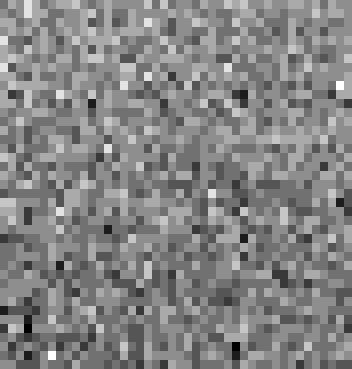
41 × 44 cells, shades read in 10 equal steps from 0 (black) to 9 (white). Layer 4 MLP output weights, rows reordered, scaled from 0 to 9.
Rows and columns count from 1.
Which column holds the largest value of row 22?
27
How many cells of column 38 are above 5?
10
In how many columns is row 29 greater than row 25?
8
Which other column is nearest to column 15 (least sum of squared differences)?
13
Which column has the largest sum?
19
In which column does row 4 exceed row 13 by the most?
12
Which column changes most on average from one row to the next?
4
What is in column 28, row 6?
5
